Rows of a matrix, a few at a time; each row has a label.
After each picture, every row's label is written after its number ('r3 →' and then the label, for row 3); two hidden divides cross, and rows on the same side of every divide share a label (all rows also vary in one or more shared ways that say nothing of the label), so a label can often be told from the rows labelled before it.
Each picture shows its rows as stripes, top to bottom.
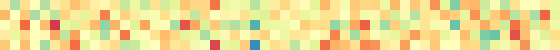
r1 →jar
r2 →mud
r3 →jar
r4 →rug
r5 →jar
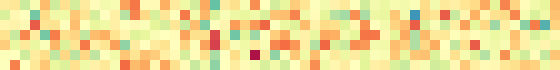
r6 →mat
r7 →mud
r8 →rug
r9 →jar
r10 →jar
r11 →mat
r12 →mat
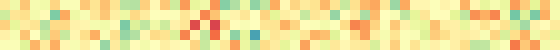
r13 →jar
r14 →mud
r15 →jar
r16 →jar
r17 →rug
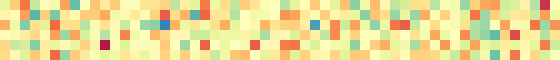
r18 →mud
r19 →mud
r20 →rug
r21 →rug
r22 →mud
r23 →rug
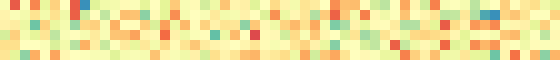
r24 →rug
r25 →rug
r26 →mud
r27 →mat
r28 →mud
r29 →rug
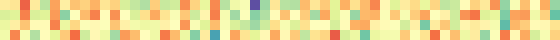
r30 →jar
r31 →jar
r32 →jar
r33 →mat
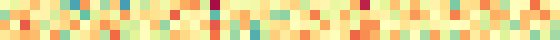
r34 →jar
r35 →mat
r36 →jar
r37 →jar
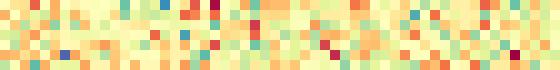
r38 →jar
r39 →jar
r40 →mat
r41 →rug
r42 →jar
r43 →rug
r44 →mud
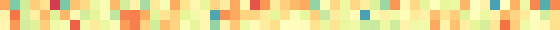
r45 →rug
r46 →mat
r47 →mat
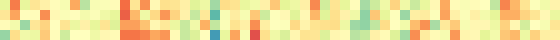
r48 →mat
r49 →mat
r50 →mat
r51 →mat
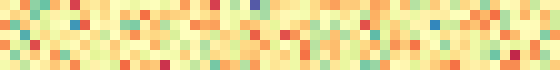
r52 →jar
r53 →mud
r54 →jar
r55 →mat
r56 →rug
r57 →rug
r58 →mat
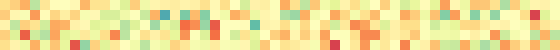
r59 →mud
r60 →rug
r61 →jar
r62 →jar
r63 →rug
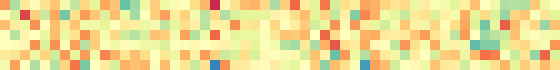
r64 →jar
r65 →jar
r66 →rug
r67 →jar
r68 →rug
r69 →mud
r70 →mat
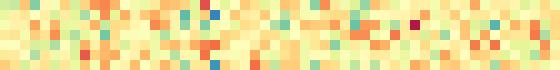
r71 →mud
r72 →mat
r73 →rug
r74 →rug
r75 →mud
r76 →mud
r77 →mat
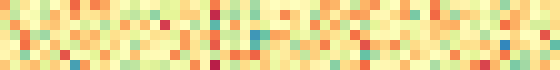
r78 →jar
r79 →jar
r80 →mat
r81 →jar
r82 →jar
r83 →mat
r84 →jar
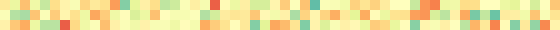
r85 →jar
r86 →rug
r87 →mud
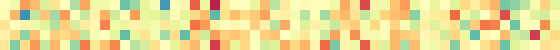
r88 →jar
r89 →mat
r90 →mud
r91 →rug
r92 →jar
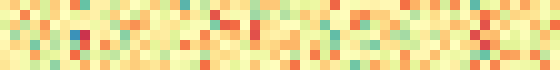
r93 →rug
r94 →jar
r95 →mat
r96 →mud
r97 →mud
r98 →rug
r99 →mud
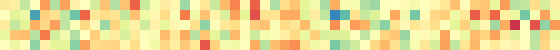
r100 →mat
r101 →mud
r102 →rug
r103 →mud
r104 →mud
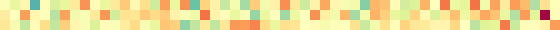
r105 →mud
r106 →mud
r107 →mat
